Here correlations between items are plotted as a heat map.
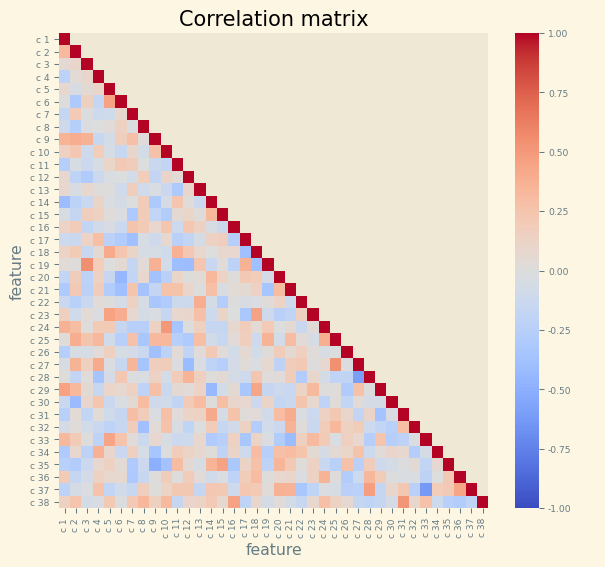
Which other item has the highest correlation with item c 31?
c 38
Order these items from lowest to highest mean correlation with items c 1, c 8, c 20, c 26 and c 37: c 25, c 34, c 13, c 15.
c 25, c 13, c 34, c 15
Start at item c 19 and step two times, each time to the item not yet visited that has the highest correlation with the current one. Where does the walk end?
c 9
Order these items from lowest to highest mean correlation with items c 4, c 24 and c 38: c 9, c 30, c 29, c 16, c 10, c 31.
c 29, c 30, c 9, c 16, c 31, c 10
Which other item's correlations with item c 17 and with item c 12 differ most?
c 19
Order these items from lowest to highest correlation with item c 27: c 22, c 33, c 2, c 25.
c 33, c 22, c 2, c 25
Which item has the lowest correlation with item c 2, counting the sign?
c 30
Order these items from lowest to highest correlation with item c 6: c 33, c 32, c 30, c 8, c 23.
c 32, c 30, c 8, c 33, c 23
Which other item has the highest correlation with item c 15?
c 35
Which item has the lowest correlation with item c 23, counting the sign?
c 17
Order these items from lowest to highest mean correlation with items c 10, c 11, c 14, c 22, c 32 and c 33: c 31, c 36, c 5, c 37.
c 37, c 36, c 5, c 31
